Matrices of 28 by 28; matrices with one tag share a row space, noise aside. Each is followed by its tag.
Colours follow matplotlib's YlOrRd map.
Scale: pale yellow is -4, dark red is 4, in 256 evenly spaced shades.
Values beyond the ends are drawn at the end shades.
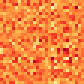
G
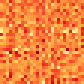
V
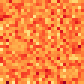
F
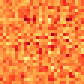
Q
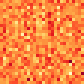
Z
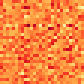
Q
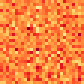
F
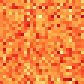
Z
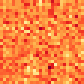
Q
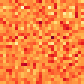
Q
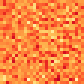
G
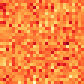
G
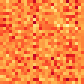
G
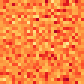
G
